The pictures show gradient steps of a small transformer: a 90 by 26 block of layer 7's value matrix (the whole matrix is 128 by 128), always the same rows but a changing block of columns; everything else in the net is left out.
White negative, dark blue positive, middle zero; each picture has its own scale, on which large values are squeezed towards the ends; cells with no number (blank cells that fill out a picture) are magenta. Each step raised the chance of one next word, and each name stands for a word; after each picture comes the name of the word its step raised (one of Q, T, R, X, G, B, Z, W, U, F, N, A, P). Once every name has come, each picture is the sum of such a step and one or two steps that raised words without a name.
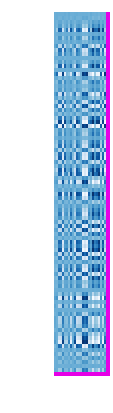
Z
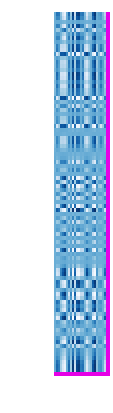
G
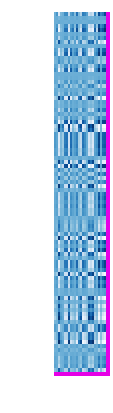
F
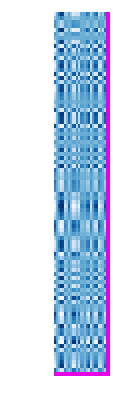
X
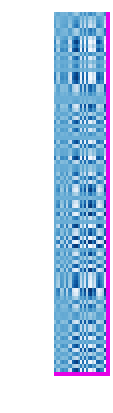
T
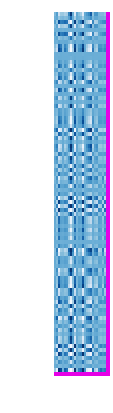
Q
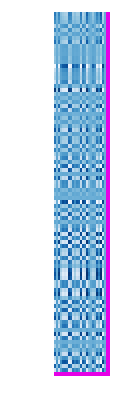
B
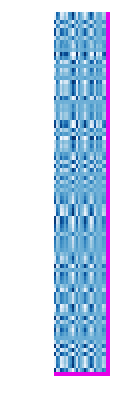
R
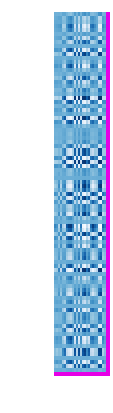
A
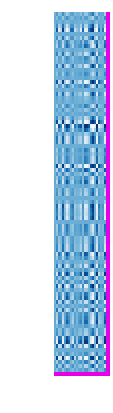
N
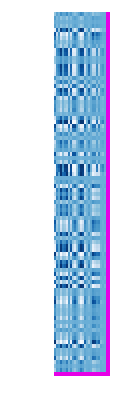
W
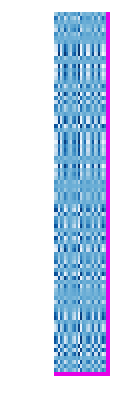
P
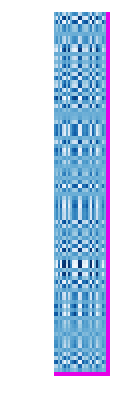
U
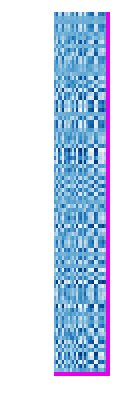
A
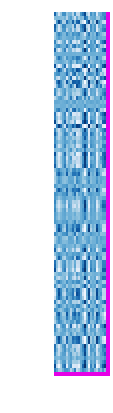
X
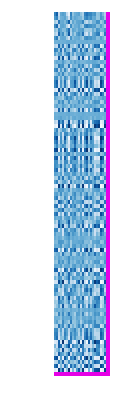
Q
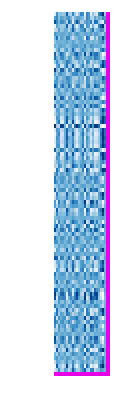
Z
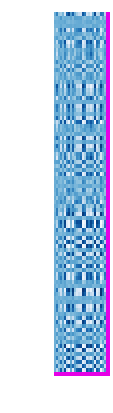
T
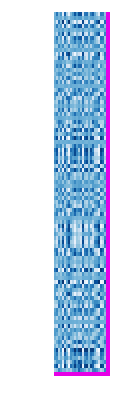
R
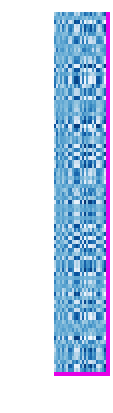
T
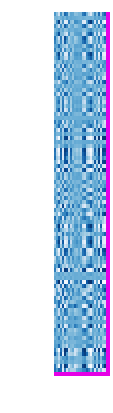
R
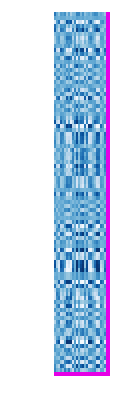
U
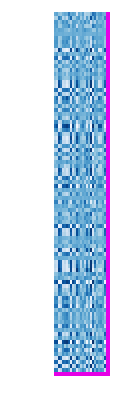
U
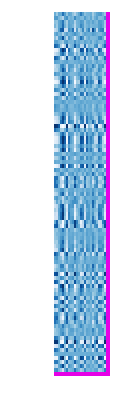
N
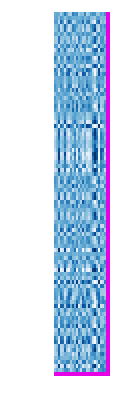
Z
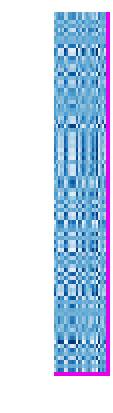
Z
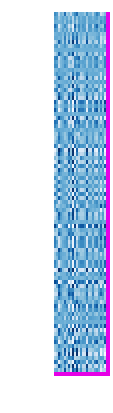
A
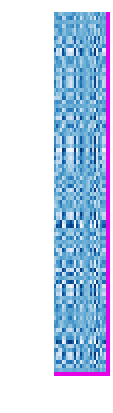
A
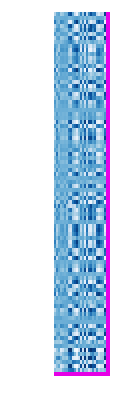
N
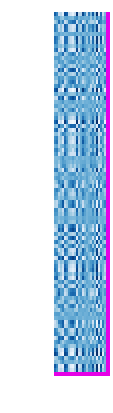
B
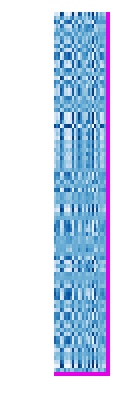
X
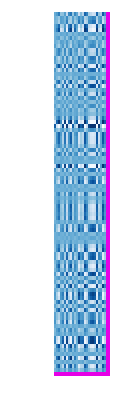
N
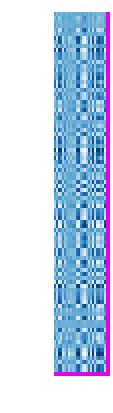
A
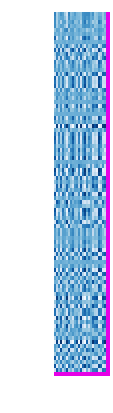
Z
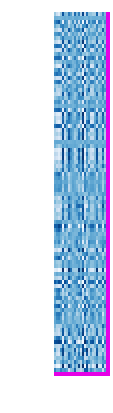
X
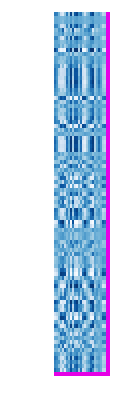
G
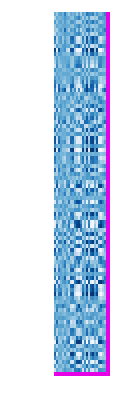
B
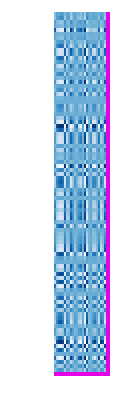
N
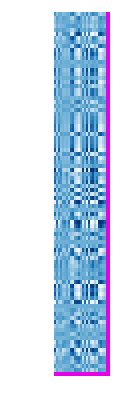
W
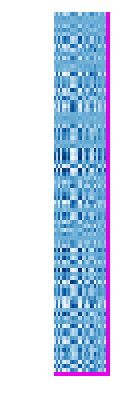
Z
